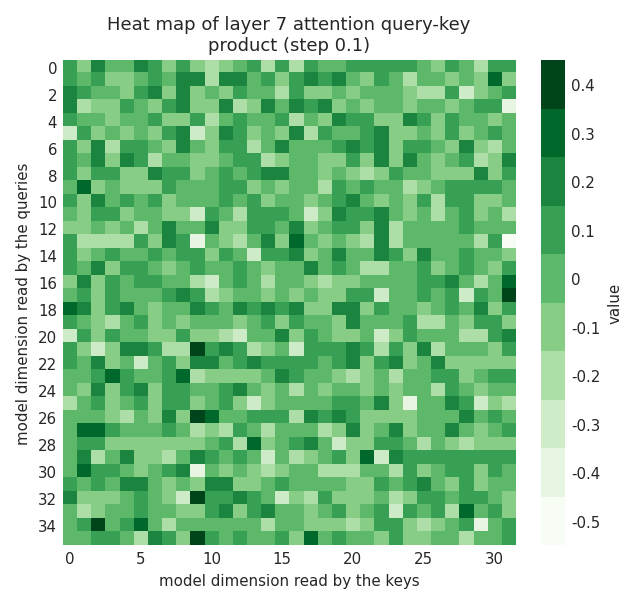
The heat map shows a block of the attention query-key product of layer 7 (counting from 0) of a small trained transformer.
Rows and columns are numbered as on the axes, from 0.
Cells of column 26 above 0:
6
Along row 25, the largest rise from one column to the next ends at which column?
25
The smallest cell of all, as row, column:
13, 31
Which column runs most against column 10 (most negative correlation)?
8
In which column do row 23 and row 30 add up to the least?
9
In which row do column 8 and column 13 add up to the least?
21
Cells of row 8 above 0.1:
4
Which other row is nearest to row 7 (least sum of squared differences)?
24
